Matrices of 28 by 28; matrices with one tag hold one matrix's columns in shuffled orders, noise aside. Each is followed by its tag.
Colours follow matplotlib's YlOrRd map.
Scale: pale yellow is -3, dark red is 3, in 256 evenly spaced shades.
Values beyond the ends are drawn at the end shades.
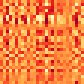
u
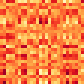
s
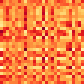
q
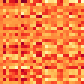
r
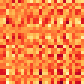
s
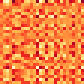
r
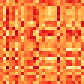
q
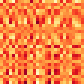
s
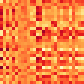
q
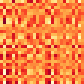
s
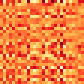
r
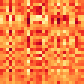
u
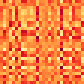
q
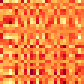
s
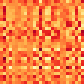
q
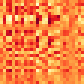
u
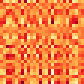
s
